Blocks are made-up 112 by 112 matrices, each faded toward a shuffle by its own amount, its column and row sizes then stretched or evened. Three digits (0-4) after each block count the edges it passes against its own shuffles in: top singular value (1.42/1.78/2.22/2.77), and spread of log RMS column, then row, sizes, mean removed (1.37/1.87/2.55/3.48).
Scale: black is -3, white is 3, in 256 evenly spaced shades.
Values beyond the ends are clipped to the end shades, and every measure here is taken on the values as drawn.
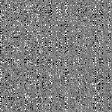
2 4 3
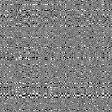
4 3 4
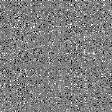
1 3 3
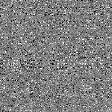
2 1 3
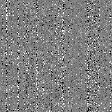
0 4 1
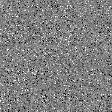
1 1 2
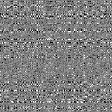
4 2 4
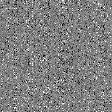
2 3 0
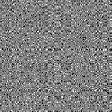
4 1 3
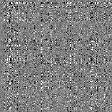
3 4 3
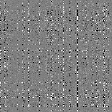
3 4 3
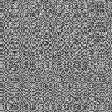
4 1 1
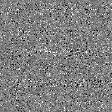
0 2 3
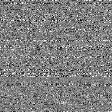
2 0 4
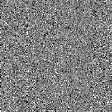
2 2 1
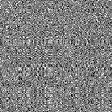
4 1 0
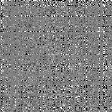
1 4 4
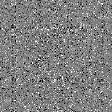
2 2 1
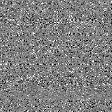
2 1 3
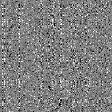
3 3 1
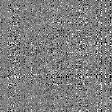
2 4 3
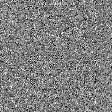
1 2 0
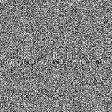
3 1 2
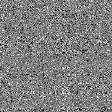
1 1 3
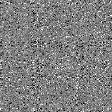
2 2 2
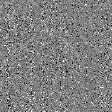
1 3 1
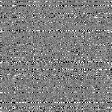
3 2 4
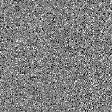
2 2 1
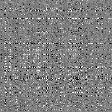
3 3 4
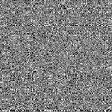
3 1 3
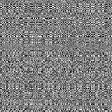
4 1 4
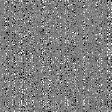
2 4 1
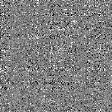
0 3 3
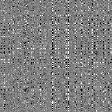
4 4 3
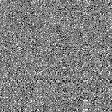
3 0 1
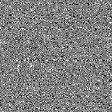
3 1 3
